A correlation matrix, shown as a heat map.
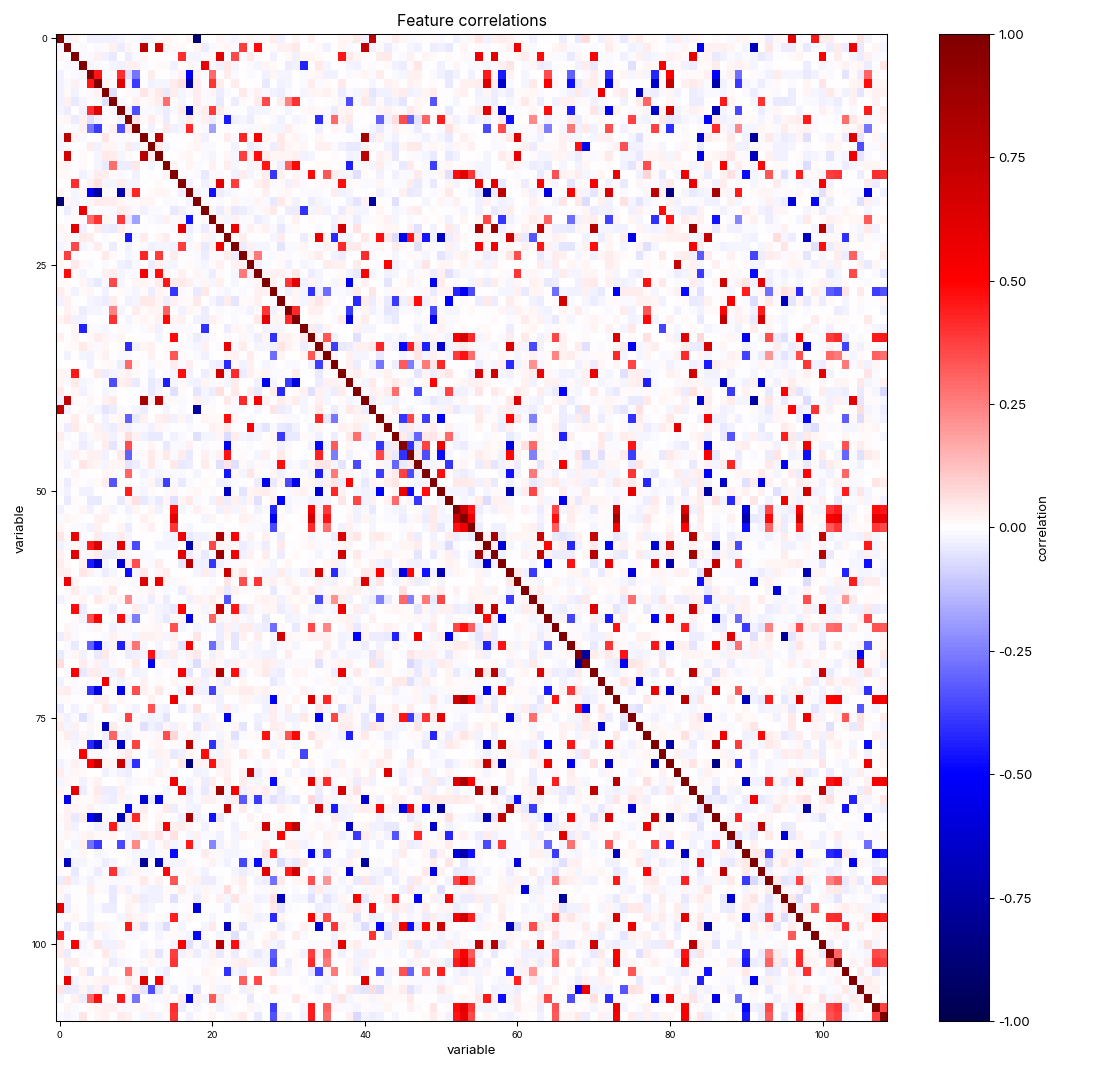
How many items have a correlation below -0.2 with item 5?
8
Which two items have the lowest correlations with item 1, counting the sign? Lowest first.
91, 84
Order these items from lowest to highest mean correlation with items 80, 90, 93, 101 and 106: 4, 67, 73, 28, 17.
17, 67, 28, 73, 4
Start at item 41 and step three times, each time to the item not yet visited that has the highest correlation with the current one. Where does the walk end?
99
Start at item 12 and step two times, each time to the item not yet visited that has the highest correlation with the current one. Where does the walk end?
74
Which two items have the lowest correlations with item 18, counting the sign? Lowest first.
0, 41
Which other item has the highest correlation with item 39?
95
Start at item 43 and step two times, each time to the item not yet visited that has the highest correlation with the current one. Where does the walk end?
25
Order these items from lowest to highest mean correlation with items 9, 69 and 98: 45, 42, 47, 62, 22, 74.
22, 42, 74, 47, 62, 45
